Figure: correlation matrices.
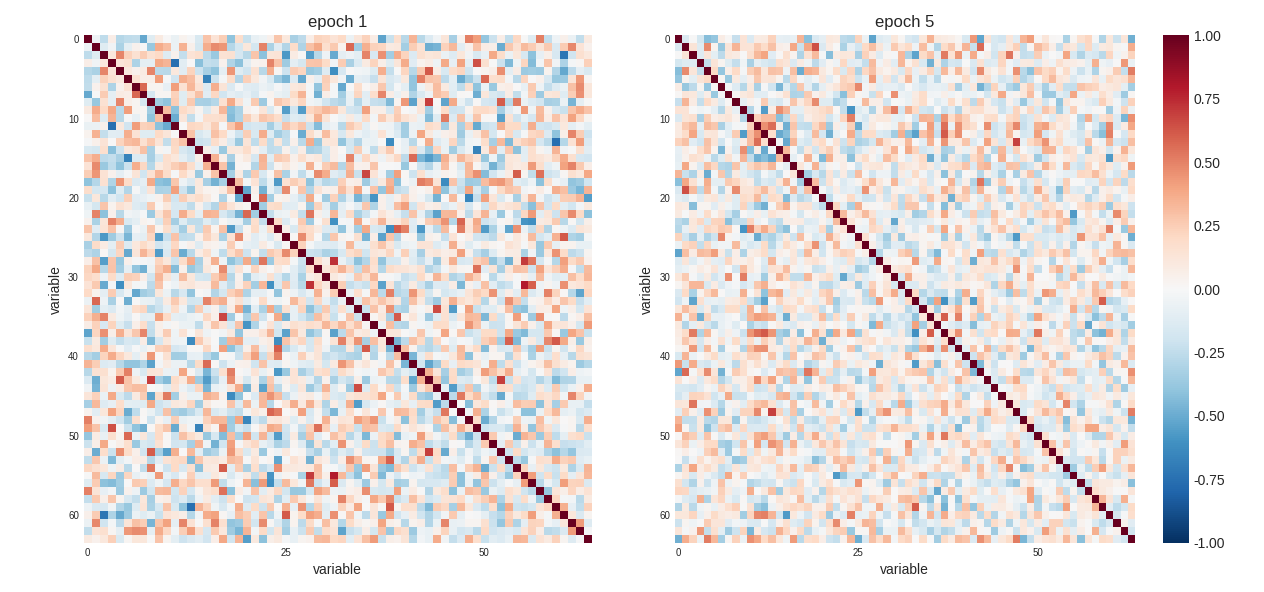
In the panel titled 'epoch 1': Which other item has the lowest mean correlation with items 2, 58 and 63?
20
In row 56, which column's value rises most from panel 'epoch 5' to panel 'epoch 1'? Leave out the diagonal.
31
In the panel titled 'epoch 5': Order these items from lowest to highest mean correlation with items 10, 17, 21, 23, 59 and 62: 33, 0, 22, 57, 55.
55, 0, 22, 33, 57
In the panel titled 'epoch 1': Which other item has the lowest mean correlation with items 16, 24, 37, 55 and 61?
18
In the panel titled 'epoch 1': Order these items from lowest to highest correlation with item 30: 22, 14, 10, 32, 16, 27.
27, 14, 22, 32, 10, 16
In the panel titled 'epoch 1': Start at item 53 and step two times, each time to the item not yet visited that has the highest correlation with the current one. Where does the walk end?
59
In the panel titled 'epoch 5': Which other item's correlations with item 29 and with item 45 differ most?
9
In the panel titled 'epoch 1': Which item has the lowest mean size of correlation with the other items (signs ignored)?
26
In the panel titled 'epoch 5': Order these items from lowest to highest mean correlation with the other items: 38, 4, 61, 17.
17, 61, 38, 4
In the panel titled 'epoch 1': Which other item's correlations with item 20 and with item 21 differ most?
22
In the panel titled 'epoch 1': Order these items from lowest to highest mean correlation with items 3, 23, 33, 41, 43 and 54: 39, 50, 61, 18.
50, 61, 18, 39
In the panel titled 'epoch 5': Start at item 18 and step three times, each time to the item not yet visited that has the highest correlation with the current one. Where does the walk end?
19
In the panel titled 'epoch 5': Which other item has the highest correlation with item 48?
0
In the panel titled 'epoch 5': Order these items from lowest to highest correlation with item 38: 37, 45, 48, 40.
48, 45, 40, 37
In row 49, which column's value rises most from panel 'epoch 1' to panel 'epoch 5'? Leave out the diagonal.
7
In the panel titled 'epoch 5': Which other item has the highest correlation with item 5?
27
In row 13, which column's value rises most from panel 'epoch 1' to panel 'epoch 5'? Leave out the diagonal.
47
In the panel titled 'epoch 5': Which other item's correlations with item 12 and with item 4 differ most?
14
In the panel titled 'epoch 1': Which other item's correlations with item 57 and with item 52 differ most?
43
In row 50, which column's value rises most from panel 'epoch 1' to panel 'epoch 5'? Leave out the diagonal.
35
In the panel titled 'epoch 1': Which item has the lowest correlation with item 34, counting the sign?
46
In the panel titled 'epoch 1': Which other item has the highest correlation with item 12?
61
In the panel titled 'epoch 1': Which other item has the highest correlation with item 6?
7
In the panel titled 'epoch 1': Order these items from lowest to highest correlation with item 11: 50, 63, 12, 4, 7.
50, 63, 12, 4, 7
